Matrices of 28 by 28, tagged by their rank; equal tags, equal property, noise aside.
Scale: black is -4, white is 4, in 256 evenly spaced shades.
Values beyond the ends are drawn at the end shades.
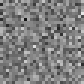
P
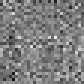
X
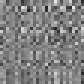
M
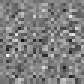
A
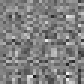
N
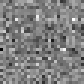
X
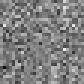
P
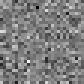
N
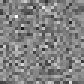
P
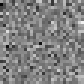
P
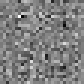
X
